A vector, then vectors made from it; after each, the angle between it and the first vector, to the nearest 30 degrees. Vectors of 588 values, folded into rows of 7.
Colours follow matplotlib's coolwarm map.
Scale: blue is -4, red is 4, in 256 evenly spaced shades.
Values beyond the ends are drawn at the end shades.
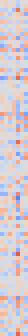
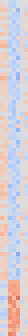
120 degrees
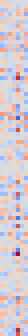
30 degrees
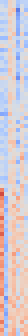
120 degrees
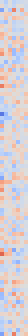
120 degrees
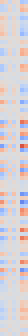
90 degrees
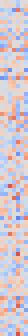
30 degrees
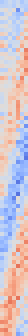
120 degrees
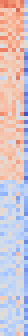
60 degrees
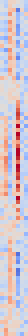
120 degrees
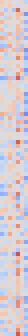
30 degrees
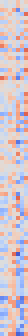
150 degrees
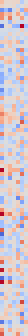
60 degrees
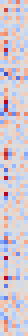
120 degrees
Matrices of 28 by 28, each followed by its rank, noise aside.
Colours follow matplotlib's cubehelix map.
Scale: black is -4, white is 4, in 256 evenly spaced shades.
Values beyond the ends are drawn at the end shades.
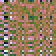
one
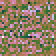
four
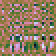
two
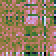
one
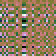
one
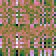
one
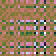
one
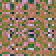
two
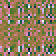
two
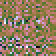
three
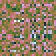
three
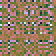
two
